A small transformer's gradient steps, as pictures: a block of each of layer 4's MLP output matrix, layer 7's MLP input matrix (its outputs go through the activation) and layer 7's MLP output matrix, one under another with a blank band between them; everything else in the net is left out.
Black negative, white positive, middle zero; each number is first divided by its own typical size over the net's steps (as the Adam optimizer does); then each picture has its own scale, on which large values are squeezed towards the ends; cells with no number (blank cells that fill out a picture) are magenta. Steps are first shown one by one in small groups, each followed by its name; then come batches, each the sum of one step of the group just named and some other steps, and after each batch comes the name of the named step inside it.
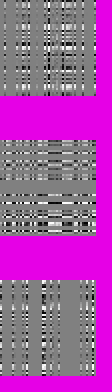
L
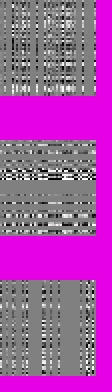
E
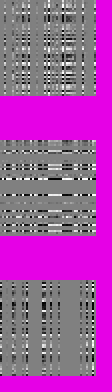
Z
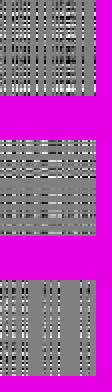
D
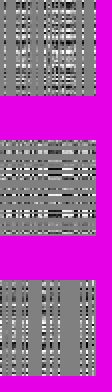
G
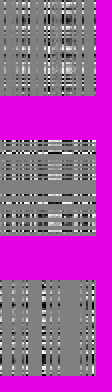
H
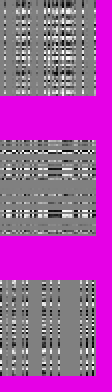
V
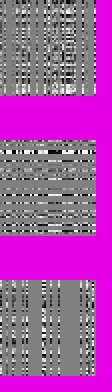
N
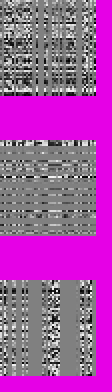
D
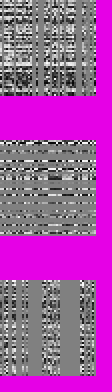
Z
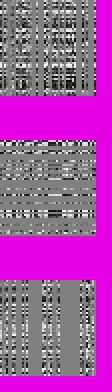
G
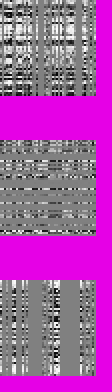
V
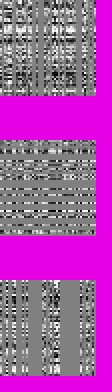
V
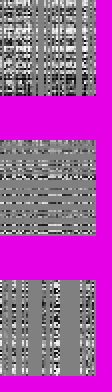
Z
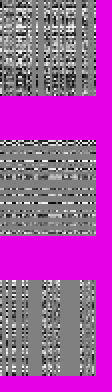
H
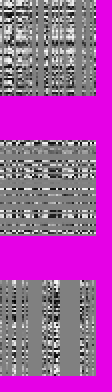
G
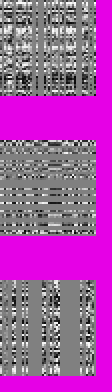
H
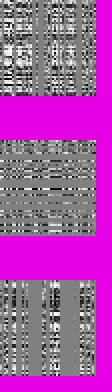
H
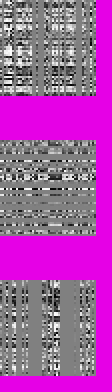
E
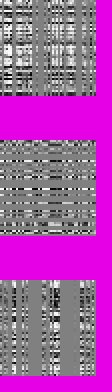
L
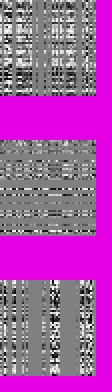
G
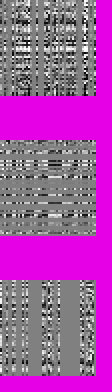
H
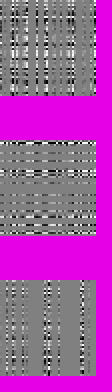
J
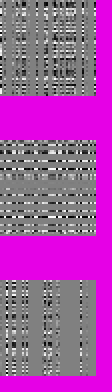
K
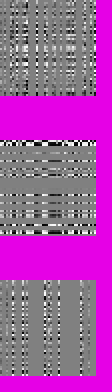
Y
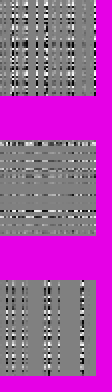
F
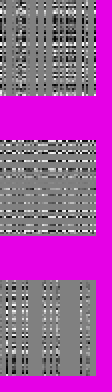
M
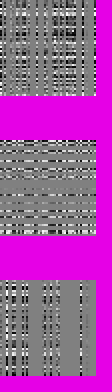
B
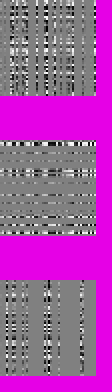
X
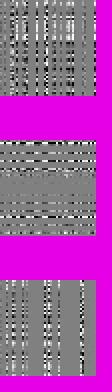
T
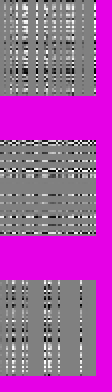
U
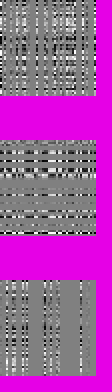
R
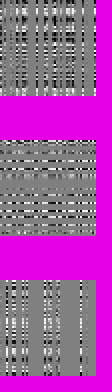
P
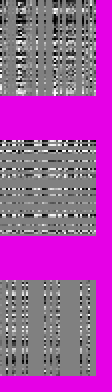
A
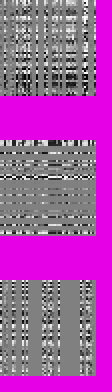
T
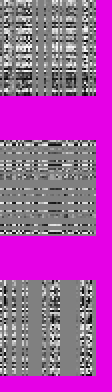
Y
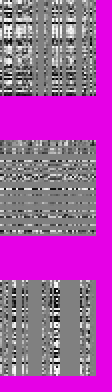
K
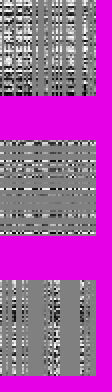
J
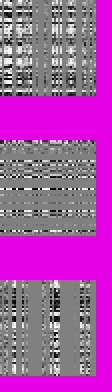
P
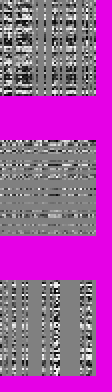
A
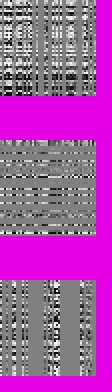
X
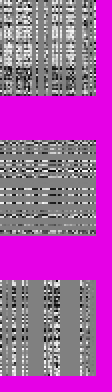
U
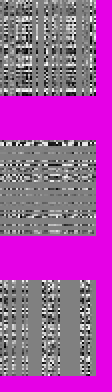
T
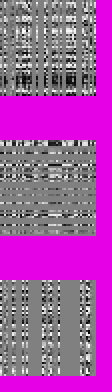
T
